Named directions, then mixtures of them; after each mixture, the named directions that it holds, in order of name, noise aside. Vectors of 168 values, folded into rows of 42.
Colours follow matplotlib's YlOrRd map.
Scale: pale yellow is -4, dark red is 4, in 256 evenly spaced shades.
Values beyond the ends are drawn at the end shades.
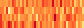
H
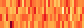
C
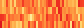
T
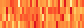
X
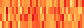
C, X.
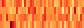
C.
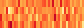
C, H.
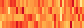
H, T.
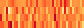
C, H, X.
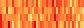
H, T, X.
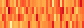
C, H, T.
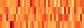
C.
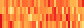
C, H, T.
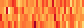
H, X.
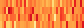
H.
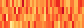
C, T.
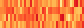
C, H, X.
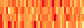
H.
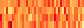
C, H, T.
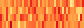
C, T, X.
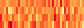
C, H.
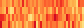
H, T.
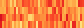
T.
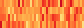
H, X.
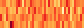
C.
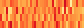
C, H, X.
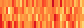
H.
